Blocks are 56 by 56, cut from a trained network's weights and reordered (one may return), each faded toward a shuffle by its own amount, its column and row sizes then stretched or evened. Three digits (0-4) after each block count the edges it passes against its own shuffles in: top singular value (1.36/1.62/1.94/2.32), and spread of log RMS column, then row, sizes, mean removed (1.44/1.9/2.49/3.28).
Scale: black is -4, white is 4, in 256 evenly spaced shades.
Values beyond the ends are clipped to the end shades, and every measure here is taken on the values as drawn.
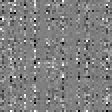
1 4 2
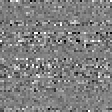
0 0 4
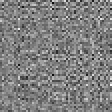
4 3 2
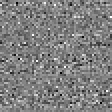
0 0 3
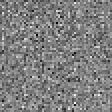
0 2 1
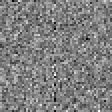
1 1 0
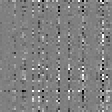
4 4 2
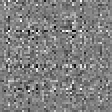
3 3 2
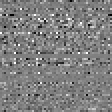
0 1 4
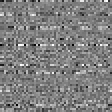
4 0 4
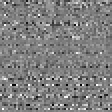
1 0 4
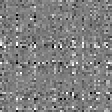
1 3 3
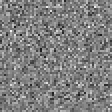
0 0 2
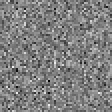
2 2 0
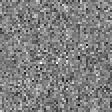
1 2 0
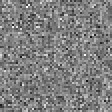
0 0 1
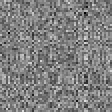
4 2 0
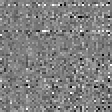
0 2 3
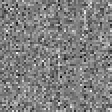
0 3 0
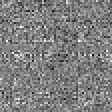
2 0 3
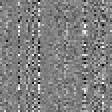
4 4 1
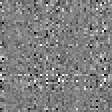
1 3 2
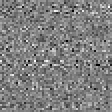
2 0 3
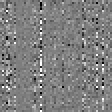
2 4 1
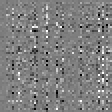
1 4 3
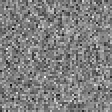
1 0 0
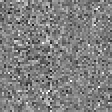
1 2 0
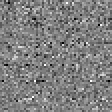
0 0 2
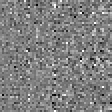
1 2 2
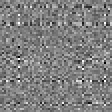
4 1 3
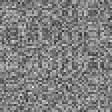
4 0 0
